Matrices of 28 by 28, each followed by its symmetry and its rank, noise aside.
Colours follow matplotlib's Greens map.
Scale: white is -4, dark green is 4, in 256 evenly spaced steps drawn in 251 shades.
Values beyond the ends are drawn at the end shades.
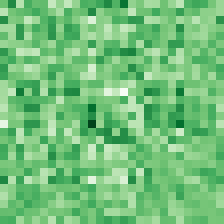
antisymmetric, rank four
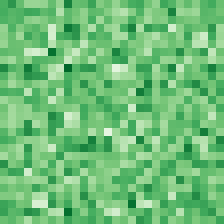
symmetric, rank six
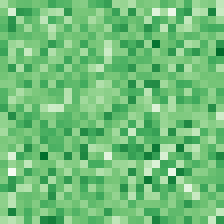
symmetric, rank six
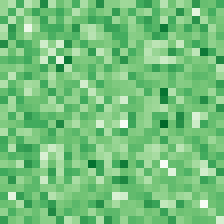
symmetric, rank six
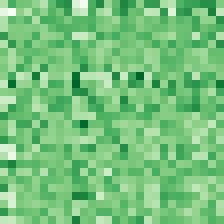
no symmetry, rank four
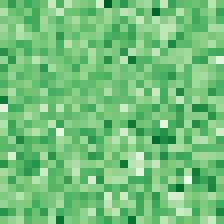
antisymmetric, rank eight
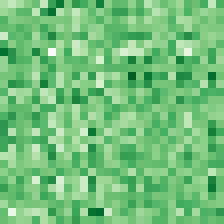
no symmetry, rank four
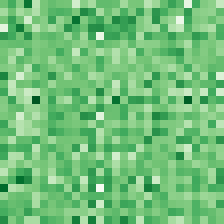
antisymmetric, rank six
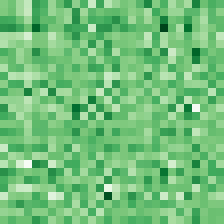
antisymmetric, rank six
